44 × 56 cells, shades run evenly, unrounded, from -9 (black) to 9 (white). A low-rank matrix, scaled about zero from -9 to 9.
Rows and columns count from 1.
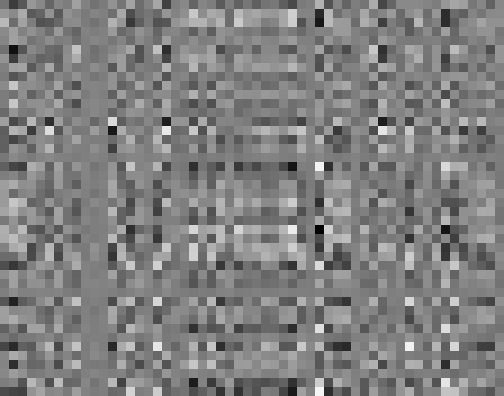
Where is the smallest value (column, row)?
36, 26
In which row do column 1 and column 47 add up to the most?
3
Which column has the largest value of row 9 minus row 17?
13
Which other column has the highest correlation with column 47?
21
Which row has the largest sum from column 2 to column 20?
15
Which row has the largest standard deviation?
39
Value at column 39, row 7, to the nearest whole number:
-1
